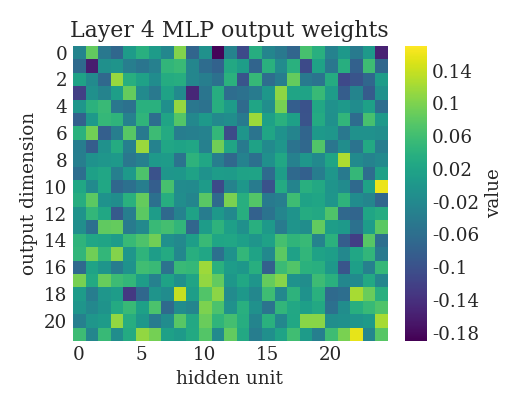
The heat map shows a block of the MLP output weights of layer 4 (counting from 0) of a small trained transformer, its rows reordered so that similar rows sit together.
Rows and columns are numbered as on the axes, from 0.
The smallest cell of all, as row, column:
0, 11
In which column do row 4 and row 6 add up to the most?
1
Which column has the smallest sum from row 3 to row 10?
18
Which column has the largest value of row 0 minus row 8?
8
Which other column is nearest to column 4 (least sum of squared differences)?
20
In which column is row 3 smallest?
9
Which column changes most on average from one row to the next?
3
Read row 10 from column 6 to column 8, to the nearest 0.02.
-0.08 0.06 -0.02
